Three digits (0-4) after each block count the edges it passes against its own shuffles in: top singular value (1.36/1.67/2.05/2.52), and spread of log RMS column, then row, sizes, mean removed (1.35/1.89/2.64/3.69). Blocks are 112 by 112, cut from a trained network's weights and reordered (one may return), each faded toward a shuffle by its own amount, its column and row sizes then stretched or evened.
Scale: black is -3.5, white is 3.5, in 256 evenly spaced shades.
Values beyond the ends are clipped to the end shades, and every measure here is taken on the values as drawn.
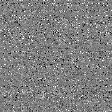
0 1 3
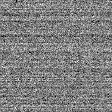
3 2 1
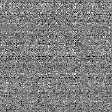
2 3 3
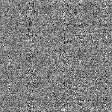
0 3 0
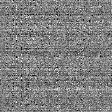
3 3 1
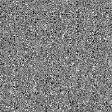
0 3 2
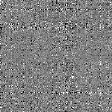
1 3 3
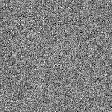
1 0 1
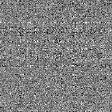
0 3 3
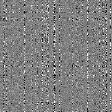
2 4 2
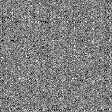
1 1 2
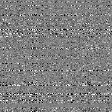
1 2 4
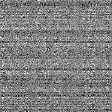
4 3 2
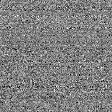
0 0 3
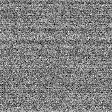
2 1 0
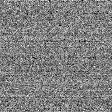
1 0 2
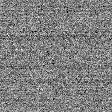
1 1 1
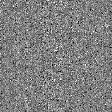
0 2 0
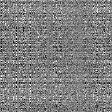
4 4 0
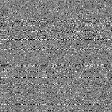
4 0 3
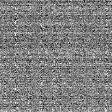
3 3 0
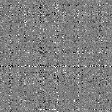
1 3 3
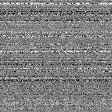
4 0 4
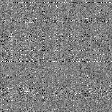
1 2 3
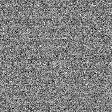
0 1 1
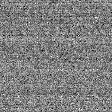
1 1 1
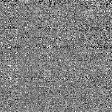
0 3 3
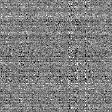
3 3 2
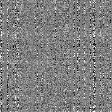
1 4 0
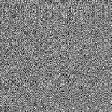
4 2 0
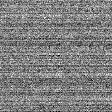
4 2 1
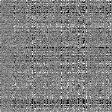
4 4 2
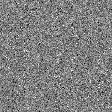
0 1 0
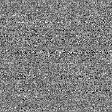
0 1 3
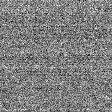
1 1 1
